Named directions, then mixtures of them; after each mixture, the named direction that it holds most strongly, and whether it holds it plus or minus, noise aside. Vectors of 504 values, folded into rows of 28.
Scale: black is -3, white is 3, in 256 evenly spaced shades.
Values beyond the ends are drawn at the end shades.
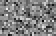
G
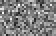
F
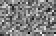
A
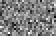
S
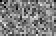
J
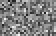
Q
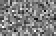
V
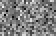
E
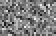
G, minus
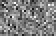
E, minus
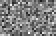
A, minus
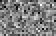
J, plus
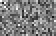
J, minus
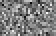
F, plus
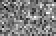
G, minus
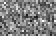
J, minus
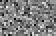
G, plus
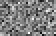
A, minus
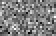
S, minus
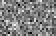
S, minus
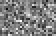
G, minus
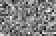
A, minus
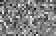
F, plus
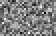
Q, plus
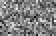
S, minus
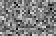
G, plus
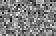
F, minus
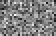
V, plus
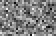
G, plus
